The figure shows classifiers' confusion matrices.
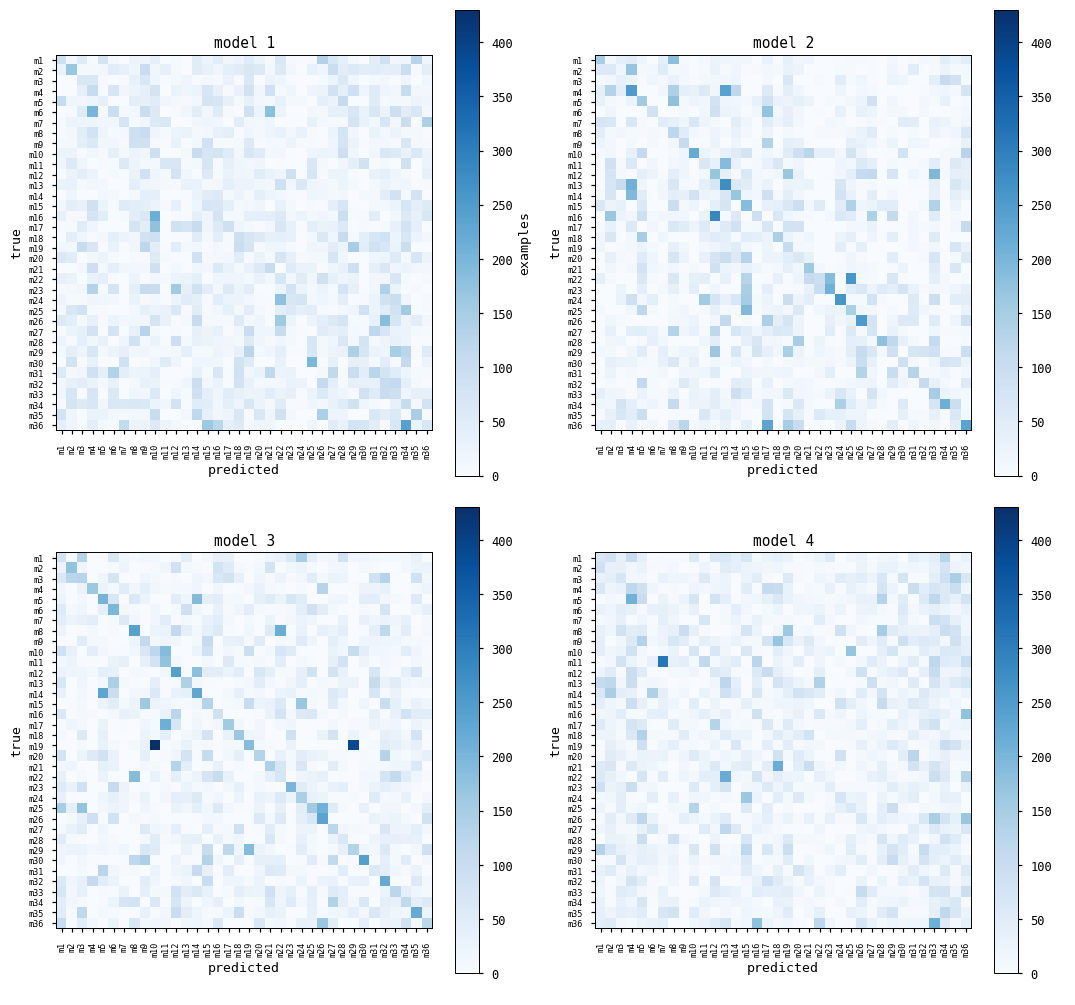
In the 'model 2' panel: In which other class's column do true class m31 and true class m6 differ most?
m17
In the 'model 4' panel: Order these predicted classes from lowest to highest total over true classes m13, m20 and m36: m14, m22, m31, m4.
m14, m4, m31, m22
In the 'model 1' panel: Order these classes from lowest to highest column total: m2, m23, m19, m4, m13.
m13, m23, m2, m19, m4
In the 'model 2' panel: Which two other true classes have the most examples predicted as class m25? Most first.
m22, m15
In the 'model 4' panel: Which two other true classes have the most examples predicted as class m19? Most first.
m8, m29
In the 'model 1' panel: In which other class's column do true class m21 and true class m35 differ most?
m26
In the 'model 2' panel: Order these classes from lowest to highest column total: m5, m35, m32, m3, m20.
m32, m3, m35, m20, m5
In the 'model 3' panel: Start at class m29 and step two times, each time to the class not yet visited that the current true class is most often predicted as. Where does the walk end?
m10
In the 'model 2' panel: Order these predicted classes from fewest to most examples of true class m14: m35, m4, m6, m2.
m6, m35, m2, m4
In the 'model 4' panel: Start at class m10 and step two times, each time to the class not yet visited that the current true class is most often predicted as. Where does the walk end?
m29
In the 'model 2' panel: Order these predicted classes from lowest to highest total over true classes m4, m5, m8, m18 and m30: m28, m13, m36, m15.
m28, m15, m36, m13
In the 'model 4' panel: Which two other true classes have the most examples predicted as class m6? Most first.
m14, m27
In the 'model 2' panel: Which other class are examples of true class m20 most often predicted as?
m15
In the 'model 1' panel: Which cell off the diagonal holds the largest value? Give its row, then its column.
m36, m34
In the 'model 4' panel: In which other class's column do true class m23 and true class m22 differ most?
m13
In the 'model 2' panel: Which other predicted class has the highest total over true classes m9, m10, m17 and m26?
m36
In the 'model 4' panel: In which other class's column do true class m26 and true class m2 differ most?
m36
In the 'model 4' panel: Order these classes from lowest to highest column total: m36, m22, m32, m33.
m22, m32, m36, m33
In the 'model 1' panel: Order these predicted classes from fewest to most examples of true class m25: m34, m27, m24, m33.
m27, m24, m33, m34
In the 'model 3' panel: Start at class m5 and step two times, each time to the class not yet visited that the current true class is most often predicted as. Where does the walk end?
m6
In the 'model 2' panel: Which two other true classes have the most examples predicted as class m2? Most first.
m16, m4
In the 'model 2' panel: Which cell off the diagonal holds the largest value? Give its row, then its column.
m16, m12
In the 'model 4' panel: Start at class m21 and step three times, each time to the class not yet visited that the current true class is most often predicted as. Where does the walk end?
m4
